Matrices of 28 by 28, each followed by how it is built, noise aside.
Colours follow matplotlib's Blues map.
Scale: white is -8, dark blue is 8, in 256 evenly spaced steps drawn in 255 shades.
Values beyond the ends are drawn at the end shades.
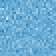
low rank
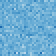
uneven rows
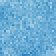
smooth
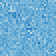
banded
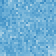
smooth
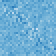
banded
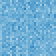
blocks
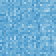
blocks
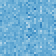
uneven columns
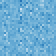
uneven columns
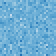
uneven columns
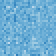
low rank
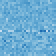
uneven rows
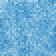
smooth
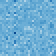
uneven columns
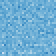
uneven rows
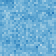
smooth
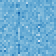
uneven columns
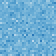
uneven rows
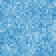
smooth
